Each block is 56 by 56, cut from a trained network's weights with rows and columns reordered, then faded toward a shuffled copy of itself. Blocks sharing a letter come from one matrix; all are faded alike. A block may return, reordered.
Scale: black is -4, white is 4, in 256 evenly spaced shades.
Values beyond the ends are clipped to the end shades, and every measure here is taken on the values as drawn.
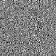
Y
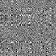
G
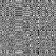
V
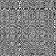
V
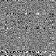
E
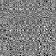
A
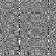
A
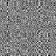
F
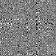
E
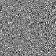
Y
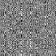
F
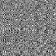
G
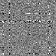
E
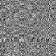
F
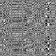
V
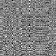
V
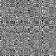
V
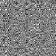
G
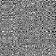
G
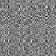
F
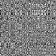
G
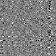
E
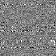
E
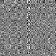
F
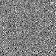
Y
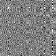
A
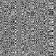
F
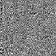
Y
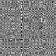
V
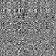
G
